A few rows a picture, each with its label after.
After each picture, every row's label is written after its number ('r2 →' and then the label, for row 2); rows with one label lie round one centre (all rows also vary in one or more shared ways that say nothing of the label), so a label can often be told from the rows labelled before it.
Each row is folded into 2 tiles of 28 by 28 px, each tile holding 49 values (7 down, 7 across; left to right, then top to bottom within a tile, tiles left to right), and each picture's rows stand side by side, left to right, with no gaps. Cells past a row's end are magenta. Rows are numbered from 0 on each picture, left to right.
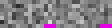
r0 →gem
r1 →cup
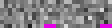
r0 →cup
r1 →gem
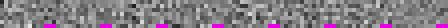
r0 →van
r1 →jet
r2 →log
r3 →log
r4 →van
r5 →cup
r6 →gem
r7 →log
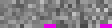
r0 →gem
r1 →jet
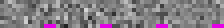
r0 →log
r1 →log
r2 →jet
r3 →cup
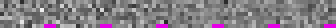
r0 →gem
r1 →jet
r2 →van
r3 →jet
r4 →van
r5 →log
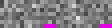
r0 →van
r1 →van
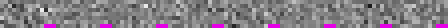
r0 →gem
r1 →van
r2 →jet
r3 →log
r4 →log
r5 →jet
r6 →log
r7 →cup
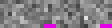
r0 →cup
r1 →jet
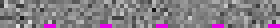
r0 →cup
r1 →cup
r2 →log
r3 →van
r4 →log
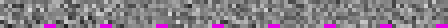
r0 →gem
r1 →van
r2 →log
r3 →log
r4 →gem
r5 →cup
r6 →van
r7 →jet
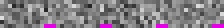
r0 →gem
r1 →log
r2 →jet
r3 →gem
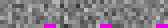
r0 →gem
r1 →log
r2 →jet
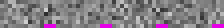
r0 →log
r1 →gem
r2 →log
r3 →cup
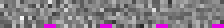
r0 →van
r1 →gem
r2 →gem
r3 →van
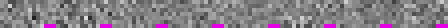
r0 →cup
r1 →van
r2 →log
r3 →cup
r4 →log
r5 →van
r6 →log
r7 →van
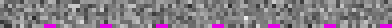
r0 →cup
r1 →cup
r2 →cup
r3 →jet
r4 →van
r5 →cup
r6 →gem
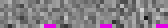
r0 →log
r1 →log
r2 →cup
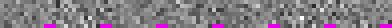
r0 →van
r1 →gem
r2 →log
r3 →log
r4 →jet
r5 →van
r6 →van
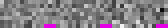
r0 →jet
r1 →gem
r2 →cup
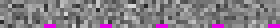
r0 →gem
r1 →log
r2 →cup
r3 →cup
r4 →cup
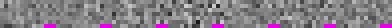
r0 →log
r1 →gem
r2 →jet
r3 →jet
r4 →log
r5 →jet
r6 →van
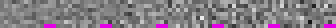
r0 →cup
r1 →van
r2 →van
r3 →gem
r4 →log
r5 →log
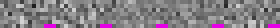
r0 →cup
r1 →jet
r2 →van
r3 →cup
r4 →cup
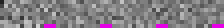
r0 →cup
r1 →van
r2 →log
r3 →cup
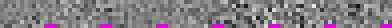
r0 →cup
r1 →log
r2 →log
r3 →gem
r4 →jet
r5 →jet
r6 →gem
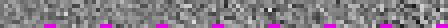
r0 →jet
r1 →log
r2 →log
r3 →cup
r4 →cup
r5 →gem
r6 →cup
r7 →jet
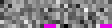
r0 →van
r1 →log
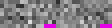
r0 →cup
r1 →gem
